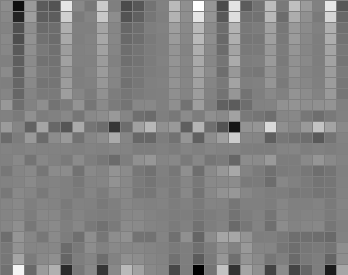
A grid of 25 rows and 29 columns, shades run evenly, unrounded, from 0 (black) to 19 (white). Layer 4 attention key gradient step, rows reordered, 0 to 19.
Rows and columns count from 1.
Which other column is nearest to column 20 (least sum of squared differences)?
6
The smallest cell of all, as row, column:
25, 17
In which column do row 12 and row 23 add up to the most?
23
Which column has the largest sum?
20
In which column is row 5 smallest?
2
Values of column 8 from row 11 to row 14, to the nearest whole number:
10 9 10 10
